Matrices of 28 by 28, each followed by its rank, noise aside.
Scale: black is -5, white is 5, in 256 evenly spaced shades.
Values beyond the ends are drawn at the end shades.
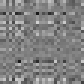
two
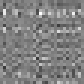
three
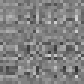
three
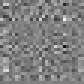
three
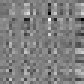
two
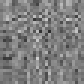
four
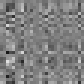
two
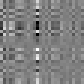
one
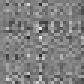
four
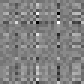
one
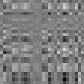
two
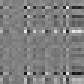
one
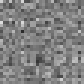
four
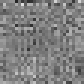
four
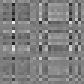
one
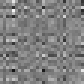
two
